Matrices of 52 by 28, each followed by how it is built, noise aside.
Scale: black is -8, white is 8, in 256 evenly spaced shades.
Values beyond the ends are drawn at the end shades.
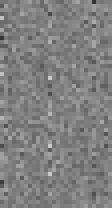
uneven columns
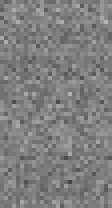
repeating columns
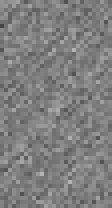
Hankel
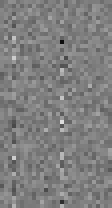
uneven columns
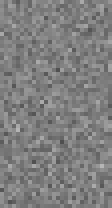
noise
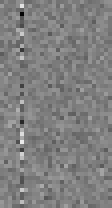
uneven columns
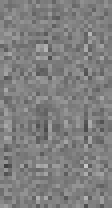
low rank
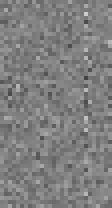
uneven columns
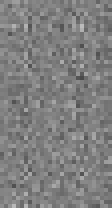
low rank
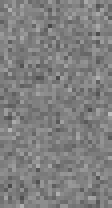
uneven columns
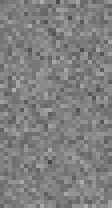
noise
